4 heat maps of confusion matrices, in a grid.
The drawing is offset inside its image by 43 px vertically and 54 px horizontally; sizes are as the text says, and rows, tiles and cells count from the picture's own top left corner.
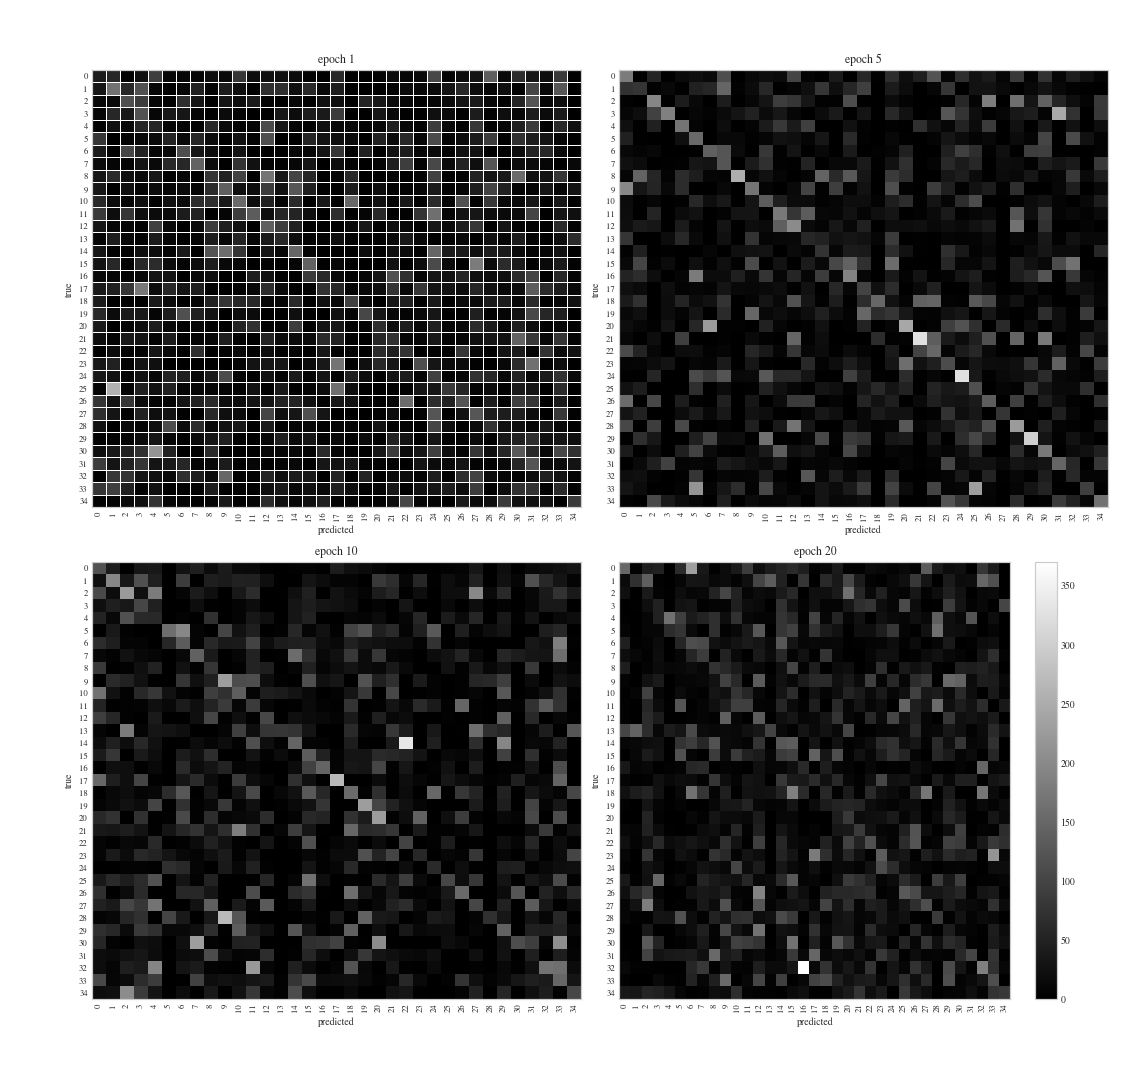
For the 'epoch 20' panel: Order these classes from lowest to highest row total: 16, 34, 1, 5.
16, 34, 5, 1
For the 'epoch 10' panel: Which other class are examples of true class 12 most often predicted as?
29
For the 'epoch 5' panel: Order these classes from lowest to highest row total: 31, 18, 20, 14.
14, 31, 20, 18
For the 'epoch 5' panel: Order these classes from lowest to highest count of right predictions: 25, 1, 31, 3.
1, 25, 31, 3
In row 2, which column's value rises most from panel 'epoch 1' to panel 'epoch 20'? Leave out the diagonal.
20
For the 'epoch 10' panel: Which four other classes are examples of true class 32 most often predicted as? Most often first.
11, 4, 33, 18
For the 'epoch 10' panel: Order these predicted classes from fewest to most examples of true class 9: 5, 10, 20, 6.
5, 20, 6, 10
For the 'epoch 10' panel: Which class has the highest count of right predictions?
17
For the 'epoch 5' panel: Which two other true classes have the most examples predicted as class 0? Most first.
9, 26
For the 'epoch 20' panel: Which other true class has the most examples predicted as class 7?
6
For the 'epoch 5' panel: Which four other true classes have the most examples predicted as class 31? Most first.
3, 23, 15, 34
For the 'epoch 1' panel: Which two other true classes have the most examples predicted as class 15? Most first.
27, 16
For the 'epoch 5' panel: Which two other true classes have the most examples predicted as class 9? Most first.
19, 15
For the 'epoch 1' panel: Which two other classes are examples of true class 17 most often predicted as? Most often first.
3, 31
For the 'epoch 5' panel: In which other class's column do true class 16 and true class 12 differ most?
5
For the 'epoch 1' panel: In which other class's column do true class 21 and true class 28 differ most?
30
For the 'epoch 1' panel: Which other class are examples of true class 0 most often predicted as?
28
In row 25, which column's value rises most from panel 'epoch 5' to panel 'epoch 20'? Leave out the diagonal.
3
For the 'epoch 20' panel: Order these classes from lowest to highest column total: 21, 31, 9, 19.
31, 21, 19, 9
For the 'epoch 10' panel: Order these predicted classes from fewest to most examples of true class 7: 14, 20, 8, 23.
23, 8, 20, 14
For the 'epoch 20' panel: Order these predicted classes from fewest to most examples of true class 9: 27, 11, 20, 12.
11, 20, 27, 12
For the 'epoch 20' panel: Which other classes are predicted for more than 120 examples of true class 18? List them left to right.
6, 15, 27, 32
